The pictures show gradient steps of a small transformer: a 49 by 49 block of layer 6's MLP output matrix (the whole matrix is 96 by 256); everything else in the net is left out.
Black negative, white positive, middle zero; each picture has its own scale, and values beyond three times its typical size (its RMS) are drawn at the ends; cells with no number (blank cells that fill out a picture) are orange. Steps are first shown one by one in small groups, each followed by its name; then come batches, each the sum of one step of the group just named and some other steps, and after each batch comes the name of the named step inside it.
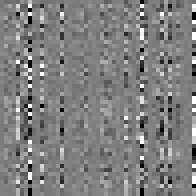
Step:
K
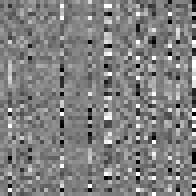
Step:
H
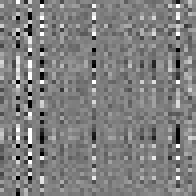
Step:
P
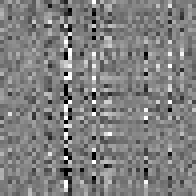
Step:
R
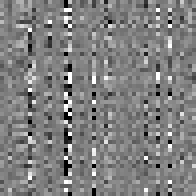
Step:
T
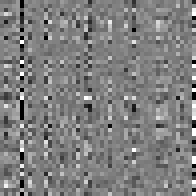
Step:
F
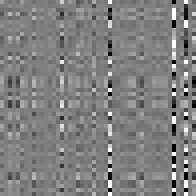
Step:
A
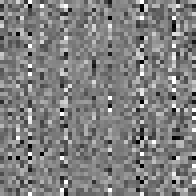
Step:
P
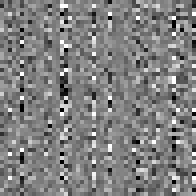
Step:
F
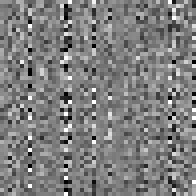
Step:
A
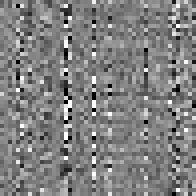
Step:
R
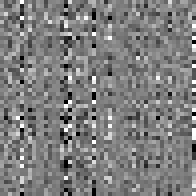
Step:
T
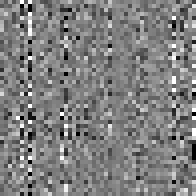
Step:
H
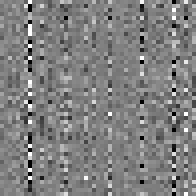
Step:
A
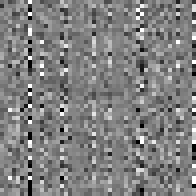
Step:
K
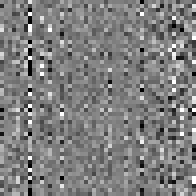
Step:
K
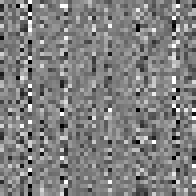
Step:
H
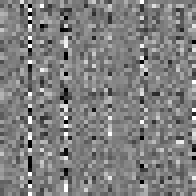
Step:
R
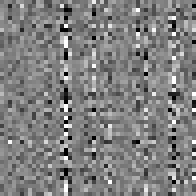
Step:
R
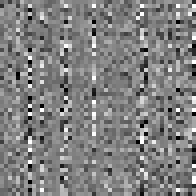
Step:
K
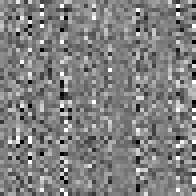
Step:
P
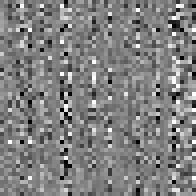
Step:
T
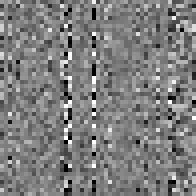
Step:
R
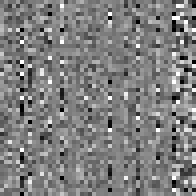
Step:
F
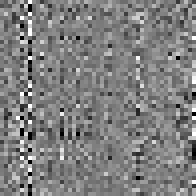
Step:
H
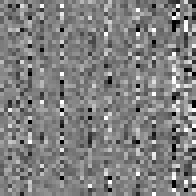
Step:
H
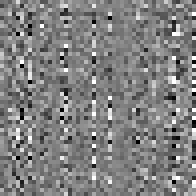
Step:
P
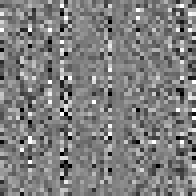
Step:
T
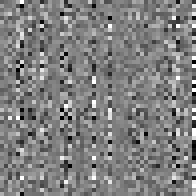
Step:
T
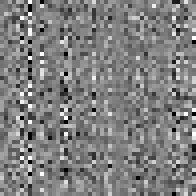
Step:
R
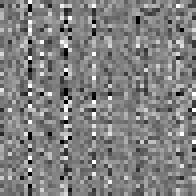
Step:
R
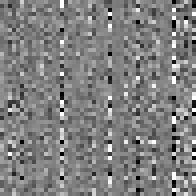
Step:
A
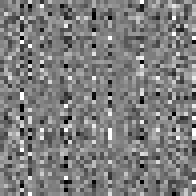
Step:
F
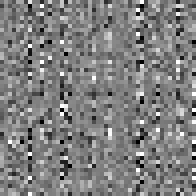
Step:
T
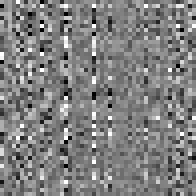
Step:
P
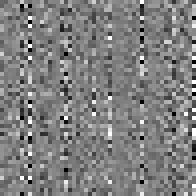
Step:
R
